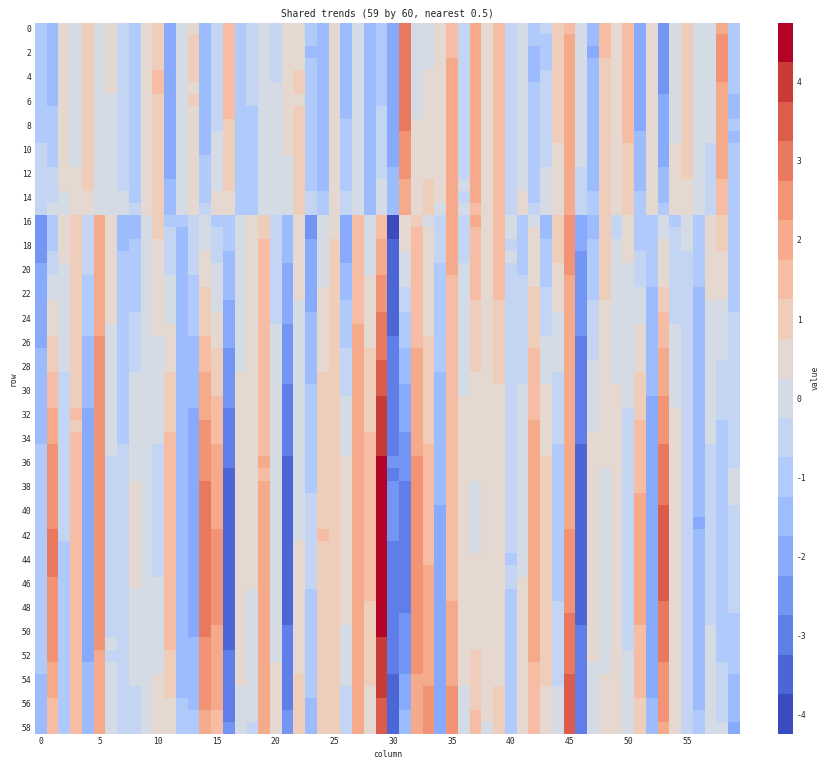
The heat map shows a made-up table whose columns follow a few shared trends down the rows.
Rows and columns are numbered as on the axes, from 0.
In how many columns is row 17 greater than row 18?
2
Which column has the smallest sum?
30
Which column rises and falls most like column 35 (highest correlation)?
22
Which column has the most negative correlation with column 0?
57
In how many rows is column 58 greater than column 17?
23
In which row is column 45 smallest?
0
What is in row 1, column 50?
1.5
